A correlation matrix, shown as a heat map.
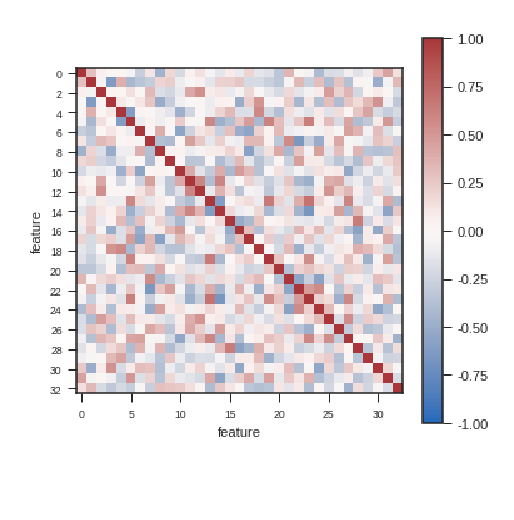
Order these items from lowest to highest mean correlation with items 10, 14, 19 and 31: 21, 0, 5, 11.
0, 21, 11, 5
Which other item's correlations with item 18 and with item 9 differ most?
22
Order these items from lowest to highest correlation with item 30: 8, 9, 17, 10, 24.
24, 8, 10, 9, 17
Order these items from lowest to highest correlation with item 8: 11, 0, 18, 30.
0, 30, 18, 11
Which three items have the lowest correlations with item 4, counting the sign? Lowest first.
5, 10, 20
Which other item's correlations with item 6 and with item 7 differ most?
17
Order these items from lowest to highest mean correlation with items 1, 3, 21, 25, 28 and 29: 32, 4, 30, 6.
32, 6, 30, 4
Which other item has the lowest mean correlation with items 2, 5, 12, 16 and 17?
28
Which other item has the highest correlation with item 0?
31
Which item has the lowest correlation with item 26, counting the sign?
23
